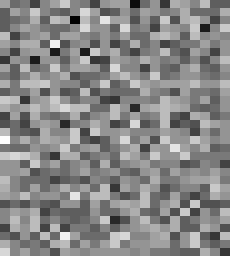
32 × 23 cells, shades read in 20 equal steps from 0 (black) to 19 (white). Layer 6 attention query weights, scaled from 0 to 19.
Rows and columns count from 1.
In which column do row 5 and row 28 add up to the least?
12
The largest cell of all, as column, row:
1, 18
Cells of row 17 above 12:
4
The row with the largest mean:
11
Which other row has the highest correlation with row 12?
2
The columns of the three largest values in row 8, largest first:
9, 23, 15
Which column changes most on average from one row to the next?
6
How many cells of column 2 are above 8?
21
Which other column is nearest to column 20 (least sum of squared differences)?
13
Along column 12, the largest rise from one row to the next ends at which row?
14
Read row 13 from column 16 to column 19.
9 14 12 11
